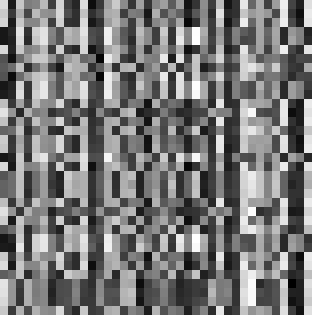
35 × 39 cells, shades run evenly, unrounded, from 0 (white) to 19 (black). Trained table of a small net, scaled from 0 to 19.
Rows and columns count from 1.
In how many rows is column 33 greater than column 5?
22
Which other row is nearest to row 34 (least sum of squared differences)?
33
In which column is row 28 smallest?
25
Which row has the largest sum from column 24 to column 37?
32
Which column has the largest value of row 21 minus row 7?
23
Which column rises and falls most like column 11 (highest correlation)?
3
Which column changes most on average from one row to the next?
8
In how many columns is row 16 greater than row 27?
24
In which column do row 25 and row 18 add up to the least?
11
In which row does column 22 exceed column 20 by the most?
7
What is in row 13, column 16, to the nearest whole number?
6
